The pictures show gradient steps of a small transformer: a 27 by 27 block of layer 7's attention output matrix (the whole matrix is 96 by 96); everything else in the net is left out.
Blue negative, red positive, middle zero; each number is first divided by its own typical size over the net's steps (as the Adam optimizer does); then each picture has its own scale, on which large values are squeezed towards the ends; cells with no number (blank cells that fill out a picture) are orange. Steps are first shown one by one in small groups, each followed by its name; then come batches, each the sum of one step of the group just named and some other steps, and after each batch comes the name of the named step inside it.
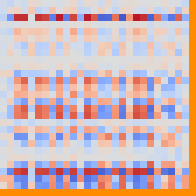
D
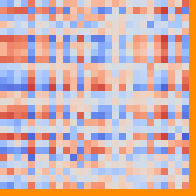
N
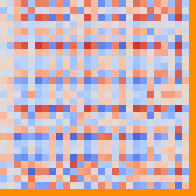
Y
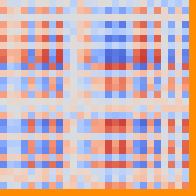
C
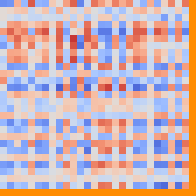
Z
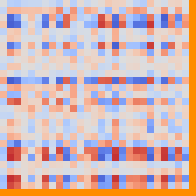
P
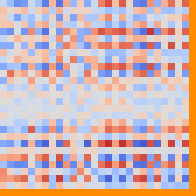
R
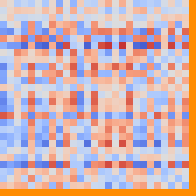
R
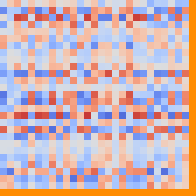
D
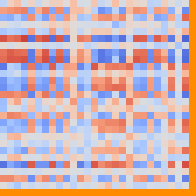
C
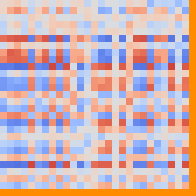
C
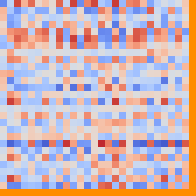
Z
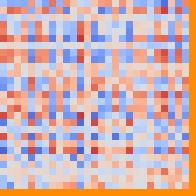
N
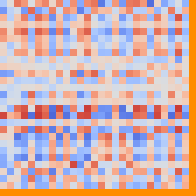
Y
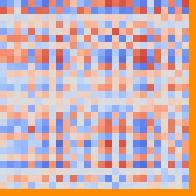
R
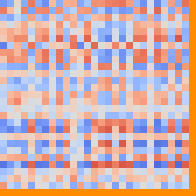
Z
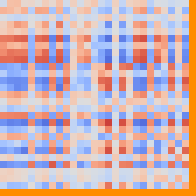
C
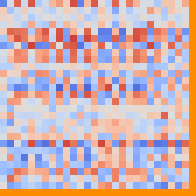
Z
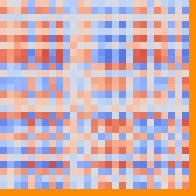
C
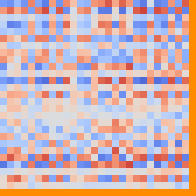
P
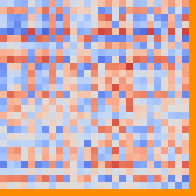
R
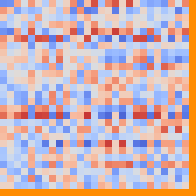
R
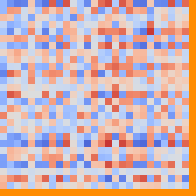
R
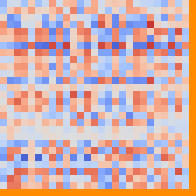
P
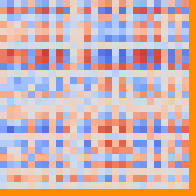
C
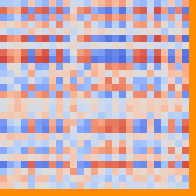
C
